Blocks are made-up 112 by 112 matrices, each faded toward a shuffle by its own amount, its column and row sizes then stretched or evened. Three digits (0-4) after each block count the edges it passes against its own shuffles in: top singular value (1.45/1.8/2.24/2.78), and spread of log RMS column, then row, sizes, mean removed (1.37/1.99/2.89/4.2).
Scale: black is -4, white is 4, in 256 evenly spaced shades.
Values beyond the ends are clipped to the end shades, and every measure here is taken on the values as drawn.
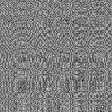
4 2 0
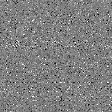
2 1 2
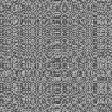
4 2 1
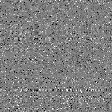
3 0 2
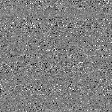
1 1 3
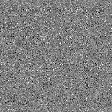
2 1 1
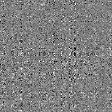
2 3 2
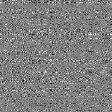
3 1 3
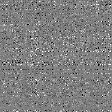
0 2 3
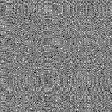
4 1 0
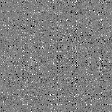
2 2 2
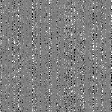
2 4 0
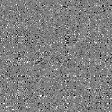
3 2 2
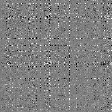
1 3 3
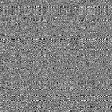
4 0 3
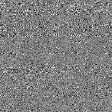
0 1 3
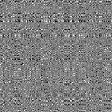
4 1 3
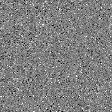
2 1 1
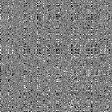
4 3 2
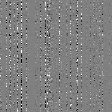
3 4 1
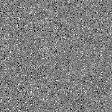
1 2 1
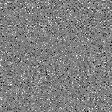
3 0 1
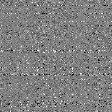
0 2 3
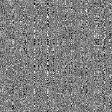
3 3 0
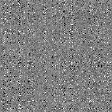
0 3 2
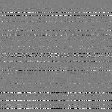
4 0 4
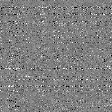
1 2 3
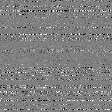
3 0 4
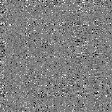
2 2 2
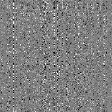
3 3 1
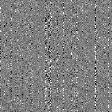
3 3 0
